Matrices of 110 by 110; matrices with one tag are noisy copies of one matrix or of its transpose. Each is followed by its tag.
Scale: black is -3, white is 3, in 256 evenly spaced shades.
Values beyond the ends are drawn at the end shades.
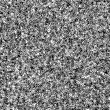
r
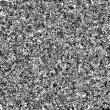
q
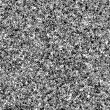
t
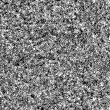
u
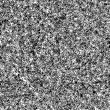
u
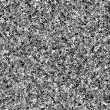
t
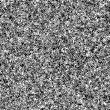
t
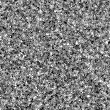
t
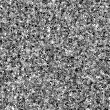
r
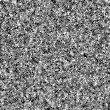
q
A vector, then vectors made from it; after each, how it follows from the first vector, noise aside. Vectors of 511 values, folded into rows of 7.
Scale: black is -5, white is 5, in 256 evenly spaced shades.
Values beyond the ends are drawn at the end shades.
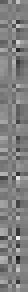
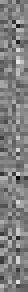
negated.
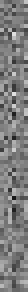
wrapped around.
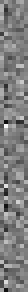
wrapped around.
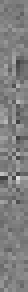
partly zeroed.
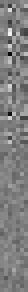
reversed, negated, partly zeroed.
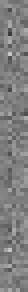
reversed, shrunk.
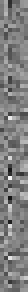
wrapped around.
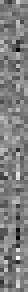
sign-scrambled.
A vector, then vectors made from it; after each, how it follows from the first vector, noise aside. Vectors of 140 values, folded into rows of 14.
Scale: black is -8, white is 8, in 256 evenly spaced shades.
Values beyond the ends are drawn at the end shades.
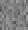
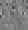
reversed, partly zeroed.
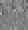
reversed, partly zeroed.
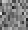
reversed, scaled up.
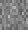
reversed, negated.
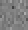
reversed, partly zeroed.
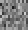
reversed, scaled up.
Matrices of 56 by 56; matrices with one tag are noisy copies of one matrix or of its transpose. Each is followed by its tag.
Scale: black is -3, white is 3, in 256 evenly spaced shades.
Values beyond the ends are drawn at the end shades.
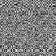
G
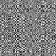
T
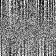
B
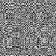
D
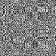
D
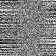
B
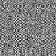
T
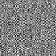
T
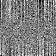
B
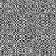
T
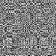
D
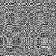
D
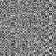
G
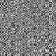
G
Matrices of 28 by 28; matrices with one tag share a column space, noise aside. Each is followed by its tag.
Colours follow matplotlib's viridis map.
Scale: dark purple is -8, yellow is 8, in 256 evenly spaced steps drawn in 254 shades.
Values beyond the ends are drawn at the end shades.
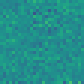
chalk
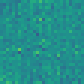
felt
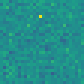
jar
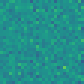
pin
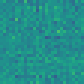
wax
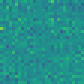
wax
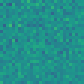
jar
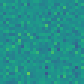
jar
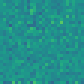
chalk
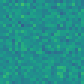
jar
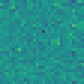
jar
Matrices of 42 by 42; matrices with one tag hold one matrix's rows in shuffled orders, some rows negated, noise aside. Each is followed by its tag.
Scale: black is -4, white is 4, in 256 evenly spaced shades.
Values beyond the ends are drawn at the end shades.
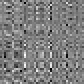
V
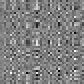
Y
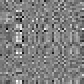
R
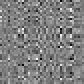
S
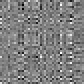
S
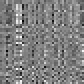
R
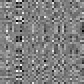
R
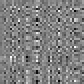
Y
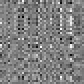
S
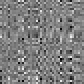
S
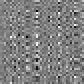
Y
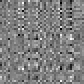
S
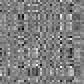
S
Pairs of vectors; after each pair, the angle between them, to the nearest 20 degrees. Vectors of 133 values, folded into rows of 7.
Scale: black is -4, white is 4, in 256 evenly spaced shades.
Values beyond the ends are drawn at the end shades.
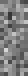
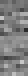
80 degrees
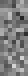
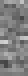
60 degrees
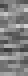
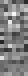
40 degrees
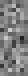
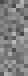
120 degrees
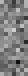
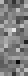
20 degrees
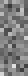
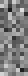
60 degrees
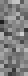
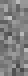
60 degrees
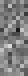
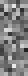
100 degrees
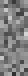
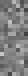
120 degrees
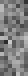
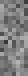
20 degrees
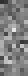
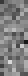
40 degrees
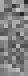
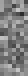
20 degrees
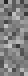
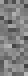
60 degrees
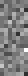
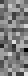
140 degrees
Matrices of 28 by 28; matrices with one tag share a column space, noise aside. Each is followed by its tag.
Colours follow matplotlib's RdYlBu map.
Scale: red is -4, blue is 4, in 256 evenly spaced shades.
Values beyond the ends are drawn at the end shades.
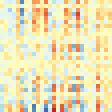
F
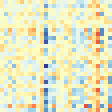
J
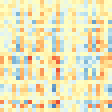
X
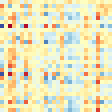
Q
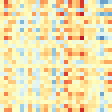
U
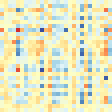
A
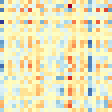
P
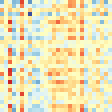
U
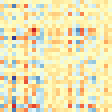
J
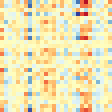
U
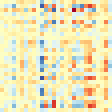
P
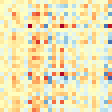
Q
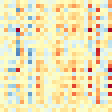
A
